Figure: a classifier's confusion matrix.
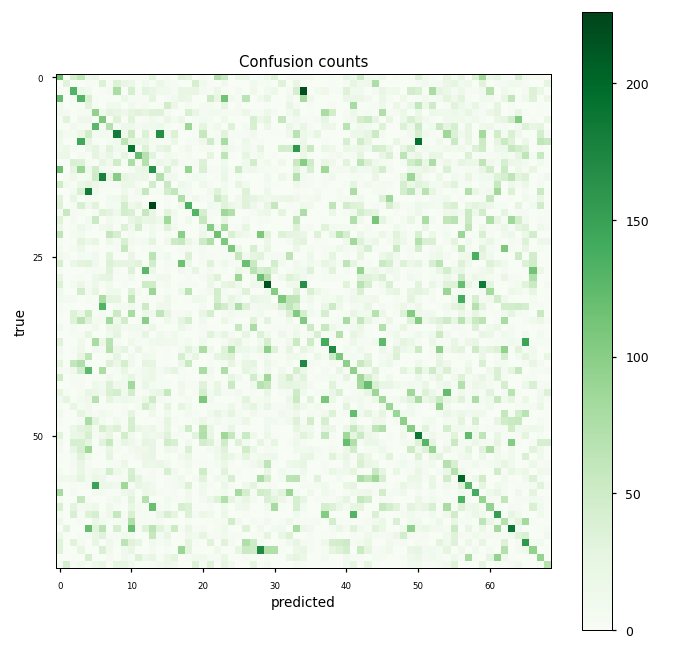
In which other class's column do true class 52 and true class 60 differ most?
13
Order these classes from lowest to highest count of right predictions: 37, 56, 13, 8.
37, 13, 8, 56
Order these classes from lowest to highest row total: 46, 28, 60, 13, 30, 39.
46, 39, 28, 30, 60, 13
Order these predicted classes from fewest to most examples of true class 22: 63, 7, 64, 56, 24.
64, 63, 24, 7, 56
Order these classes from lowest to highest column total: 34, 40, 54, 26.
26, 40, 54, 34
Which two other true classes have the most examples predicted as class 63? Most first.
51, 20
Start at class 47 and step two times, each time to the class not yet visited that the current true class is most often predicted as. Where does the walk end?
4
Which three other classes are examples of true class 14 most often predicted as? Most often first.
6, 8, 49
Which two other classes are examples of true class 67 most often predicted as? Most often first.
61, 57
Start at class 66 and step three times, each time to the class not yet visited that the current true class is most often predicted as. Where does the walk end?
58
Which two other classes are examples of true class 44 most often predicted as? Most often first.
54, 49
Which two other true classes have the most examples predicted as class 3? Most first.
9, 13
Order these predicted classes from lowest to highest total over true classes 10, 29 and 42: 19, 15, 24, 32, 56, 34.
19, 15, 24, 32, 56, 34
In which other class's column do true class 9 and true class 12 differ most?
50
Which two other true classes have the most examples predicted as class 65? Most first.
37, 62
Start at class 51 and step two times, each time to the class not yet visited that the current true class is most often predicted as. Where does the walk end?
34
